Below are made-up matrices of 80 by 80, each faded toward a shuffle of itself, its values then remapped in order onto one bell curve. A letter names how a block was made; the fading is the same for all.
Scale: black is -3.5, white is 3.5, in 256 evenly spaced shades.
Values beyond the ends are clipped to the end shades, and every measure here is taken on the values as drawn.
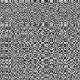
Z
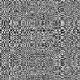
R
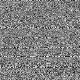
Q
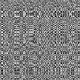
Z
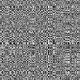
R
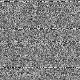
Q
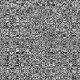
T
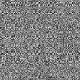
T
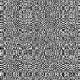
Z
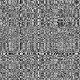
R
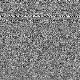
Q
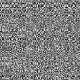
T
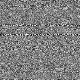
Q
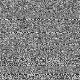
Q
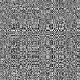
R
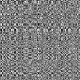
R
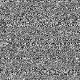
Q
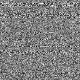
Q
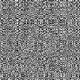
T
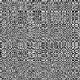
Z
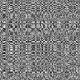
Z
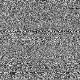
Q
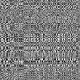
R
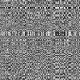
Z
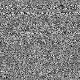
Q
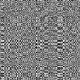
Z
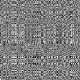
R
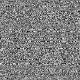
Q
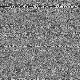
Q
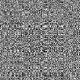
T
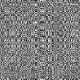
R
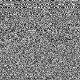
Q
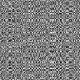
Z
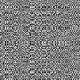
Z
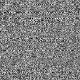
Q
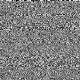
Q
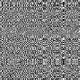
R
